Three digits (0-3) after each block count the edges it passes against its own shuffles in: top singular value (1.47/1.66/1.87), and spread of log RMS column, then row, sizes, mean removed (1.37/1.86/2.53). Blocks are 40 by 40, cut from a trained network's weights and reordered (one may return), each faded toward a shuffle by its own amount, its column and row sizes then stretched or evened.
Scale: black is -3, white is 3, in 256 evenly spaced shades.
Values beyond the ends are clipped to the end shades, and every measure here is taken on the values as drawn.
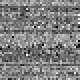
2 0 1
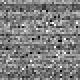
2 0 0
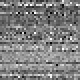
3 1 2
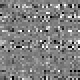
3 1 3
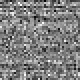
1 2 1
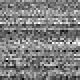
3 0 2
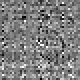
0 3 1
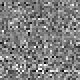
1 0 2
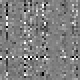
3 3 1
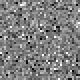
0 0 1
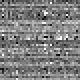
3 2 1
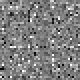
0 2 1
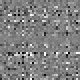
0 2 3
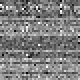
3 2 0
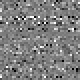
0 1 3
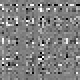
2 3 3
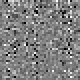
1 2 2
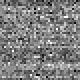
1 1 0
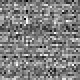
2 1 0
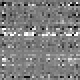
2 2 3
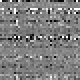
1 2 3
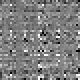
1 3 2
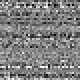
2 0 3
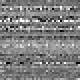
3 0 3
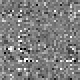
0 2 2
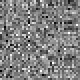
3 1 1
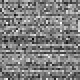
3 0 0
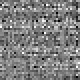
1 2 1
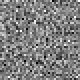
3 0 1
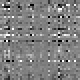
1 3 3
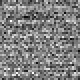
1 0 1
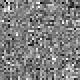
1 2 1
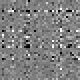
3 2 2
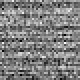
3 1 0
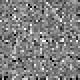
1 1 1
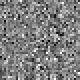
2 1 0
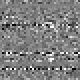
1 0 3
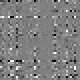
3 3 2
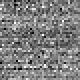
1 1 1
